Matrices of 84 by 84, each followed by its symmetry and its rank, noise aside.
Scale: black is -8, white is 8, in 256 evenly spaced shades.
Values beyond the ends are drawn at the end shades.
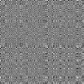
symmetric, rank two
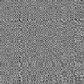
no symmetry, rank three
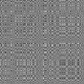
symmetric, rank two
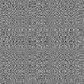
no symmetry, rank four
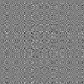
no symmetry, rank three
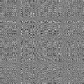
no symmetry, rank four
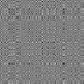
symmetric, rank two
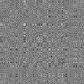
symmetric, rank four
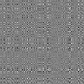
antisymmetric, rank two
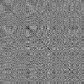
symmetric, rank four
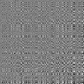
no symmetry, rank two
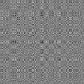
symmetric, rank three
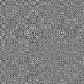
symmetric, rank four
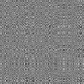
no symmetry, rank four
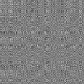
no symmetry, rank three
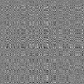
antisymmetric, rank two
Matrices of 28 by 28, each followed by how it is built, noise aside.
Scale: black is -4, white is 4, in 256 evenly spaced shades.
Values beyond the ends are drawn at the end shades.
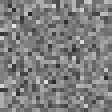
repeating rows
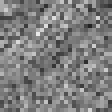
Hankel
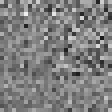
upper triangular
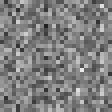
repeating rows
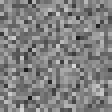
repeating rows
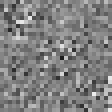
block diagonal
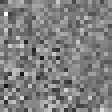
lower triangular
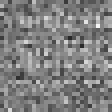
blocks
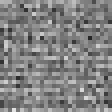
blocks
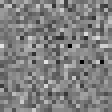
uneven rows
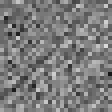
Hankel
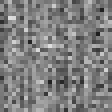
blocks
